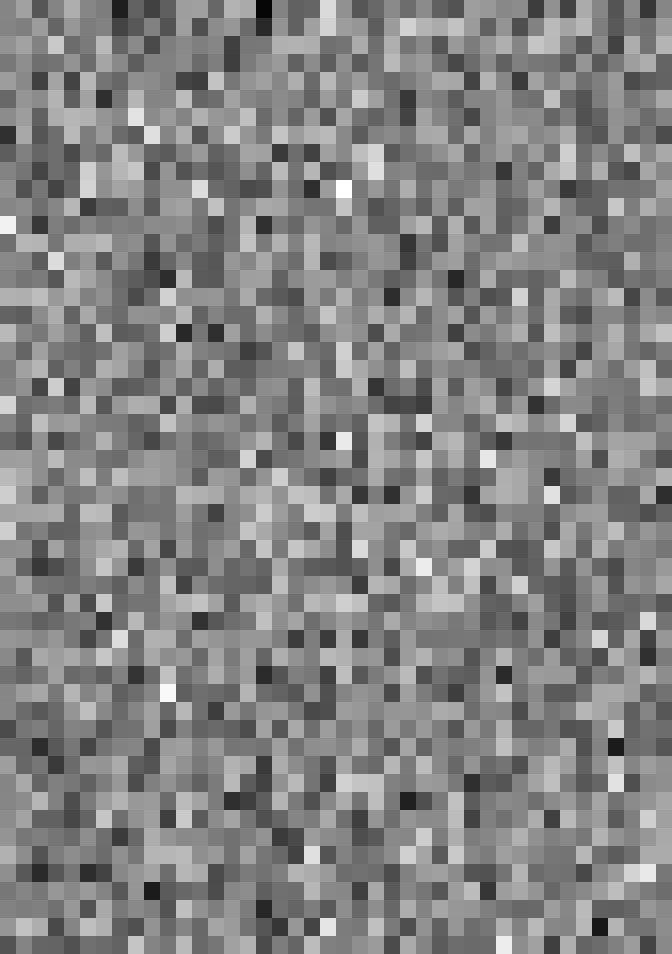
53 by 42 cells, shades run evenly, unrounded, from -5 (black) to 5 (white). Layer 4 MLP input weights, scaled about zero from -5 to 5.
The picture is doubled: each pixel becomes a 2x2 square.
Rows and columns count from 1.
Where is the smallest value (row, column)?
1, 17
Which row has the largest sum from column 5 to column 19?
7
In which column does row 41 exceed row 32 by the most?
39
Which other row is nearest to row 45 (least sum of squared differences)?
20
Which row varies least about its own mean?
4
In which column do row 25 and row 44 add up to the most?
22
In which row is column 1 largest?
13
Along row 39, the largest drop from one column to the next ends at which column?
12
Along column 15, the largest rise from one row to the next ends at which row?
46
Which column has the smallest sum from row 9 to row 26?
10
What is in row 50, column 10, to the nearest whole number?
-4
